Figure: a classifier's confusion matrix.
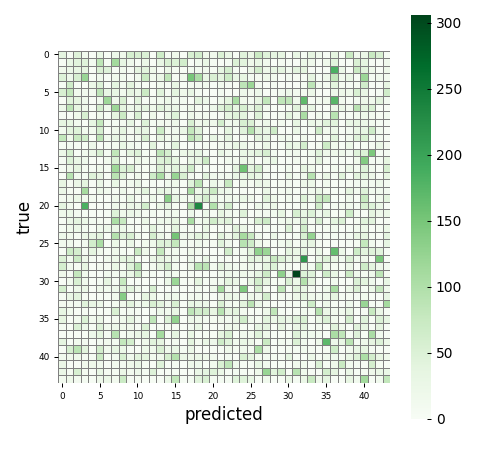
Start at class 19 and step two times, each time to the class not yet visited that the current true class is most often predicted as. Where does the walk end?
40
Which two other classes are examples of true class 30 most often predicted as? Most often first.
15, 32
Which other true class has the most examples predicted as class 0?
11
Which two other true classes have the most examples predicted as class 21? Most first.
31, 34
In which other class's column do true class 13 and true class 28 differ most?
41
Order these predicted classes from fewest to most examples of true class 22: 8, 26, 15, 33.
33, 15, 26, 8
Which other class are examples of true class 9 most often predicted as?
5
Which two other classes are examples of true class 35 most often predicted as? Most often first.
15, 12
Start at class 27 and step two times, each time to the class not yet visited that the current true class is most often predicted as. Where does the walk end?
8
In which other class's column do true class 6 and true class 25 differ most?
36
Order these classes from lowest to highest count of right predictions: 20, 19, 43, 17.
17, 19, 43, 20
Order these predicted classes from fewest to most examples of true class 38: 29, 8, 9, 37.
29, 37, 9, 8
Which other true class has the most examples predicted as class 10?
28
